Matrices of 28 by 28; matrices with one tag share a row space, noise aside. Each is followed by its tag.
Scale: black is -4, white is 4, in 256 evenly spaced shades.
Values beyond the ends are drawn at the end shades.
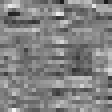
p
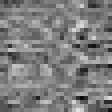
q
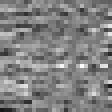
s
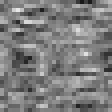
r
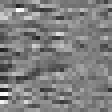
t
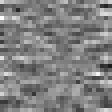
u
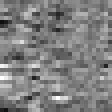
t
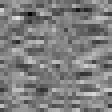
r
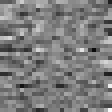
s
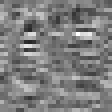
r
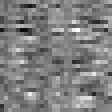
r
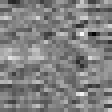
q
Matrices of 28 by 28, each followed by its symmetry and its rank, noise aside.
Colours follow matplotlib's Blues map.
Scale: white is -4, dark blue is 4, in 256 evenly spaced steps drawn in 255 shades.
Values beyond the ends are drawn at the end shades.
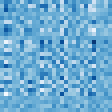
no symmetry, rank two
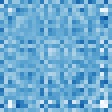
symmetric, rank three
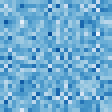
no symmetry, rank three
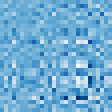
no symmetry, rank two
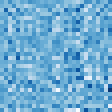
no symmetry, rank three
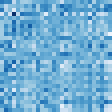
symmetric, rank two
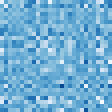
symmetric, rank three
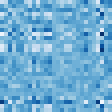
no symmetry, rank two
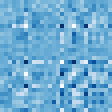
symmetric, rank two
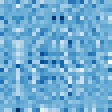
no symmetry, rank three
